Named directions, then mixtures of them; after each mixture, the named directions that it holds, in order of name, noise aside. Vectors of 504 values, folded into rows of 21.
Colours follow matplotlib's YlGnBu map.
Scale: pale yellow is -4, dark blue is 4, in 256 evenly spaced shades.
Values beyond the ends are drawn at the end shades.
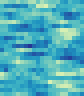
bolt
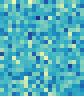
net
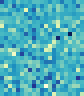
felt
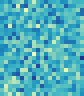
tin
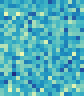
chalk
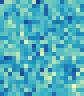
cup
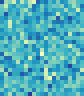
cup, net, tin.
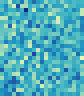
tin.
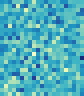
tin.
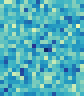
cup, felt, tin.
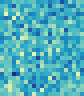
chalk, tin.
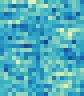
bolt, net, tin.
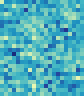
bolt, cup, felt.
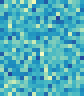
cup, net, tin.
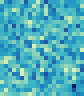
cup, tin.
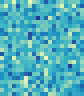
net.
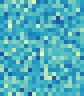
cup, net, tin.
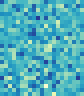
felt, net.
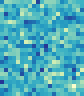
bolt, cup.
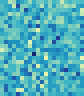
net, tin.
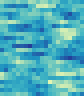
bolt.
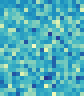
chalk, cup, felt.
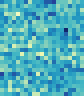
bolt, chalk, net.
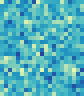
cup.
